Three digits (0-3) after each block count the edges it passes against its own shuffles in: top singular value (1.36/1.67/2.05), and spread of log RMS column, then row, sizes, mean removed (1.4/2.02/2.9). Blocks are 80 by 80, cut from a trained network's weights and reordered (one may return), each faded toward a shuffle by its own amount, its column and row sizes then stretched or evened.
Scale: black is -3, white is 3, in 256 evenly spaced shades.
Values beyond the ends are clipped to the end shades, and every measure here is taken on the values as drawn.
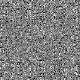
2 2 1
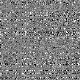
0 2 3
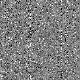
0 2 0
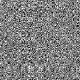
2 2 0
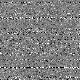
2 0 3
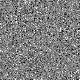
0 1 0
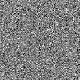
2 1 0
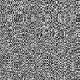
3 2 0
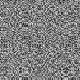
3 0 0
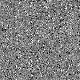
0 1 0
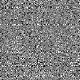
1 2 2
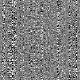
2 3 0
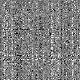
2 2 2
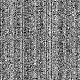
3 0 0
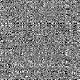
3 1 2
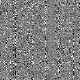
1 3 1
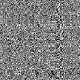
2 2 2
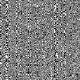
2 3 1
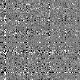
2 2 3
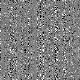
0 3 0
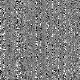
0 3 1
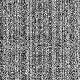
3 0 0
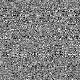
1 0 2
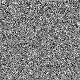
0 0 1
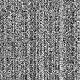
3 0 0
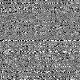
2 0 3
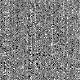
1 2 1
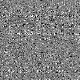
0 0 2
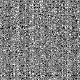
2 0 2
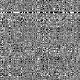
3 2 2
